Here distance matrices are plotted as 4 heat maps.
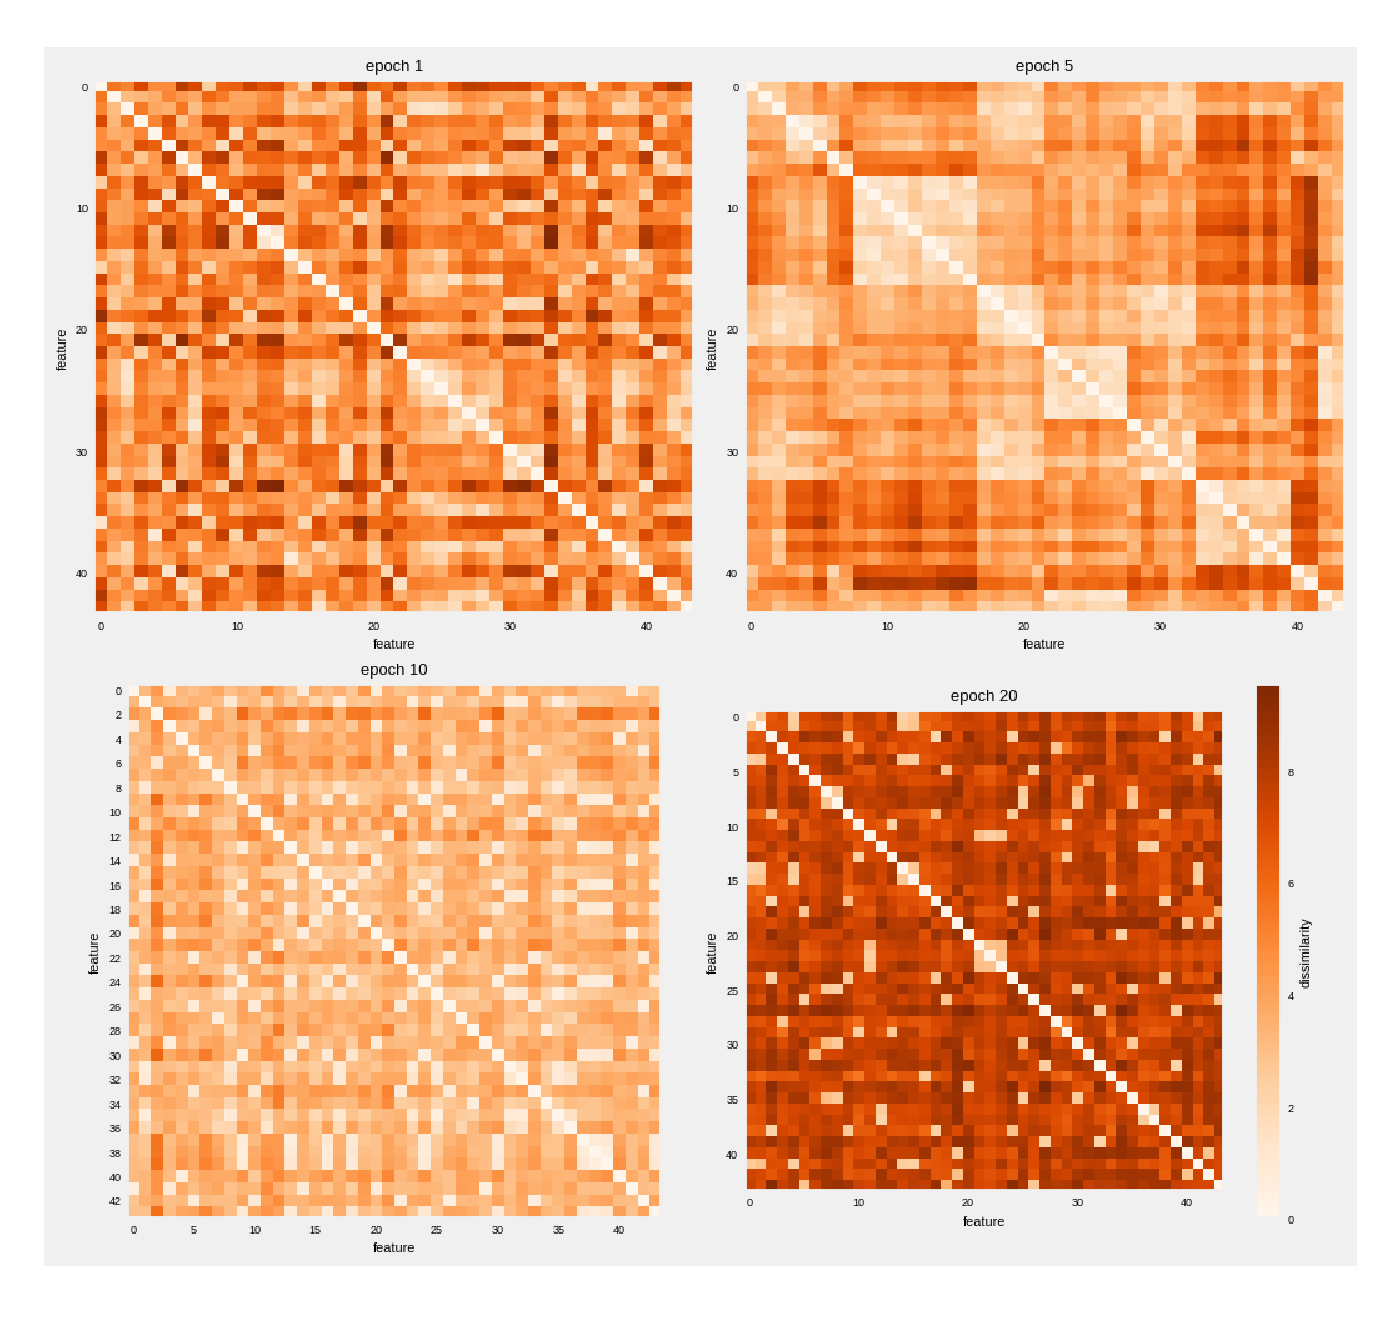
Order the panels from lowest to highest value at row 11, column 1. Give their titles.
epoch 10, epoch 1, epoch 5, epoch 20
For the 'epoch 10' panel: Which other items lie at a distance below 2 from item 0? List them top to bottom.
3, 14, 20, 29, 41
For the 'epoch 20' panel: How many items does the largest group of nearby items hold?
6
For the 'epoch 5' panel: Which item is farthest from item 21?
36
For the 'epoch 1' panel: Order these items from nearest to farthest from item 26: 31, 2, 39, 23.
2, 23, 39, 31
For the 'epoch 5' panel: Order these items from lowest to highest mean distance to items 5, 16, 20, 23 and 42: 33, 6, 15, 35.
15, 6, 33, 35
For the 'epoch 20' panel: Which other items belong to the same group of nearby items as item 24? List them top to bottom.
2, 9, 17, 38
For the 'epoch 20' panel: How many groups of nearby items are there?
13
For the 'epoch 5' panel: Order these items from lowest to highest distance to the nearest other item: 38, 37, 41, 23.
37, 23, 38, 41
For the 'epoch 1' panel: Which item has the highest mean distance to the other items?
33
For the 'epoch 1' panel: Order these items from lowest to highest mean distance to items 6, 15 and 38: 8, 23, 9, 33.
23, 8, 9, 33
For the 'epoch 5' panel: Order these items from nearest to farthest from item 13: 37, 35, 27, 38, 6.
27, 37, 6, 35, 38
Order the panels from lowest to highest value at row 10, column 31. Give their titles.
epoch 1, epoch 10, epoch 5, epoch 20
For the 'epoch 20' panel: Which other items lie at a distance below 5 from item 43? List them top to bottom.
5, 18, 26
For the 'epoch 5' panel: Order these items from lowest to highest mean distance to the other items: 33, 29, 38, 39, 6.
29, 39, 6, 33, 38
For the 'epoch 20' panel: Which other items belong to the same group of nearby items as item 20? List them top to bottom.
34
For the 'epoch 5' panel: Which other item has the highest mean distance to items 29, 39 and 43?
41
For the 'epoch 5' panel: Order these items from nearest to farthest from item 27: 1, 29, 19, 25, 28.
25, 19, 1, 29, 28
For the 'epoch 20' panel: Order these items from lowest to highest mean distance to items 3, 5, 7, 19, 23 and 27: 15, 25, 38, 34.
25, 38, 15, 34
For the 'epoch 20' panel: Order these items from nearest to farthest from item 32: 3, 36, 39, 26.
39, 36, 26, 3
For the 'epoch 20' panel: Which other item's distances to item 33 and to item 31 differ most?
16
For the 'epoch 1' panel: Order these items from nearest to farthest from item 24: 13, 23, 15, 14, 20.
23, 20, 14, 15, 13
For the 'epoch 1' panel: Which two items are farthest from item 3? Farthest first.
21, 33
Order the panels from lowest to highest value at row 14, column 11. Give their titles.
epoch 5, epoch 1, epoch 10, epoch 20
